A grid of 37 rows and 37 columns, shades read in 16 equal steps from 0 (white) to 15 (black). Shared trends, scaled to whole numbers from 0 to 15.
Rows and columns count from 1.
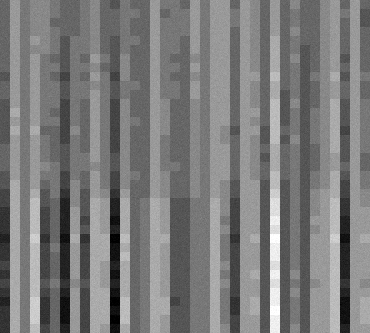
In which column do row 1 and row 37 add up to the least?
28
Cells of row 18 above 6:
27
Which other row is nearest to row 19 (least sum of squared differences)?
8
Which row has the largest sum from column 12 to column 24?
34
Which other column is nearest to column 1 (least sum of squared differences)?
24
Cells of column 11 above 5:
30
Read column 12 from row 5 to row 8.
10 10 10 10
